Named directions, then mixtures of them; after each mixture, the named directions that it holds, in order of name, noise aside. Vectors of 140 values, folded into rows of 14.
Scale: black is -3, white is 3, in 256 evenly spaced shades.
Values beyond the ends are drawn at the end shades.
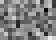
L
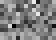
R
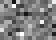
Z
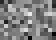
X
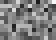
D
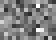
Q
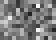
Q.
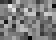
D, X.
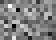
D, R, X.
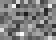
L, Z.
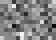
R, Z.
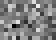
Q, R, X.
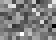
R, Z.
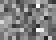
Q.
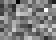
D, L, Z.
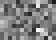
Q.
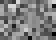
D, X, Z.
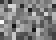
D, Q, X.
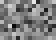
D, L, R.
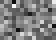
L, Z.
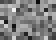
D, X.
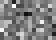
Q, Z.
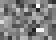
Q.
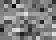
Z.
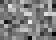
X.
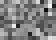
L.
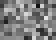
Q, X.
